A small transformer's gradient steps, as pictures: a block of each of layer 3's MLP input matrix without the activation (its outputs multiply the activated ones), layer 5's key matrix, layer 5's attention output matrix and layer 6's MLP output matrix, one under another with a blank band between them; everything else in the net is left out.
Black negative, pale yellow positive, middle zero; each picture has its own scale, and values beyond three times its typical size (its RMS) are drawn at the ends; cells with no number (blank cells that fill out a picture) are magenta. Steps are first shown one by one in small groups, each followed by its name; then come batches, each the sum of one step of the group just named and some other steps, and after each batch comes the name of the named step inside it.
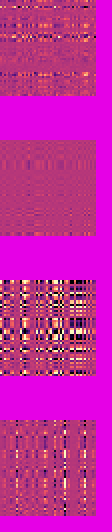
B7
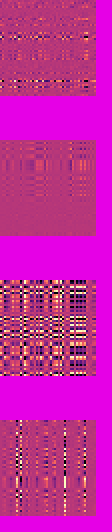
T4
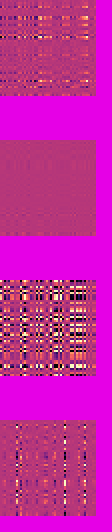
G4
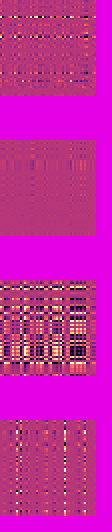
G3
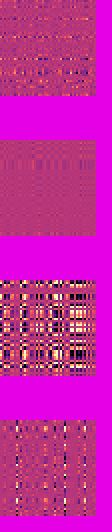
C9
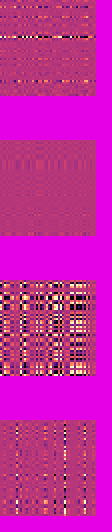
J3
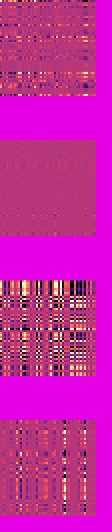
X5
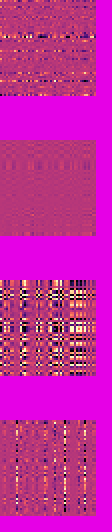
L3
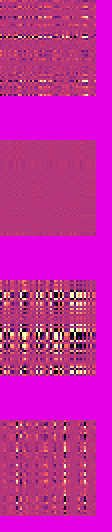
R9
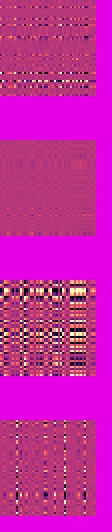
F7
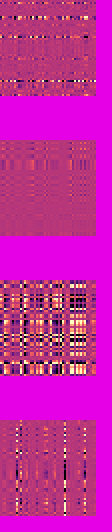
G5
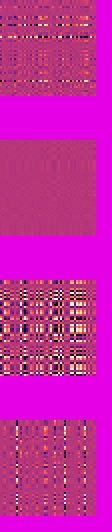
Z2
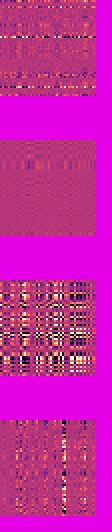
B7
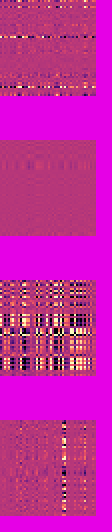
B7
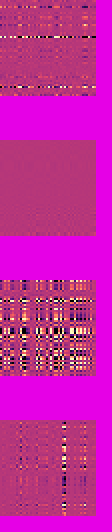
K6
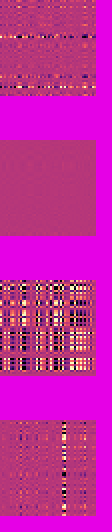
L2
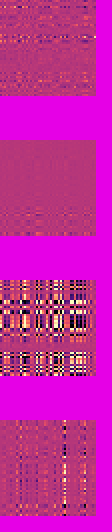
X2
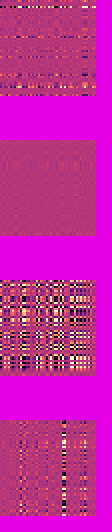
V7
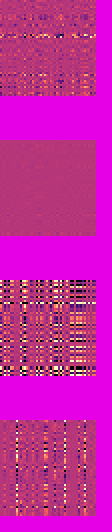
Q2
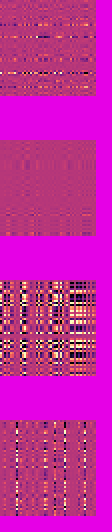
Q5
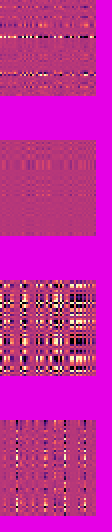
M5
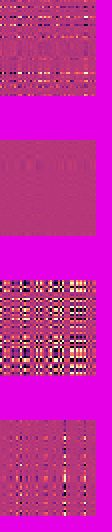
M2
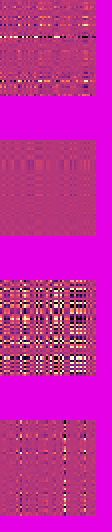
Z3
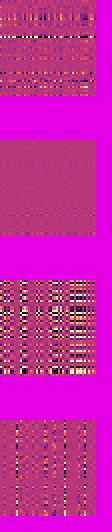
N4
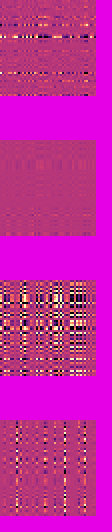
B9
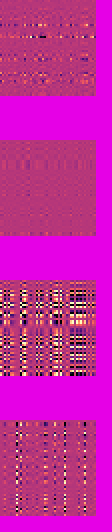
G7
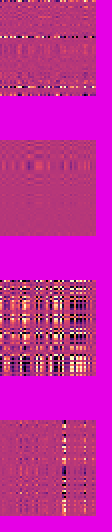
Z3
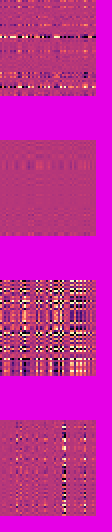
B9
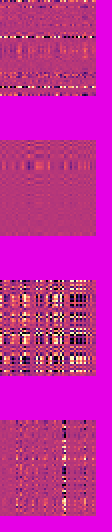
M5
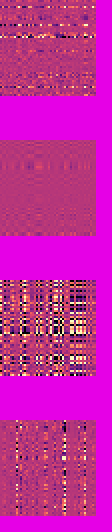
Q2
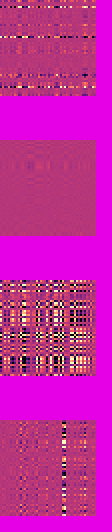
V7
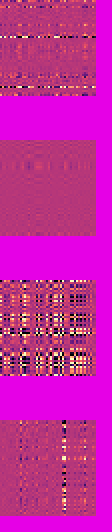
K6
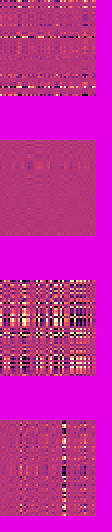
V7
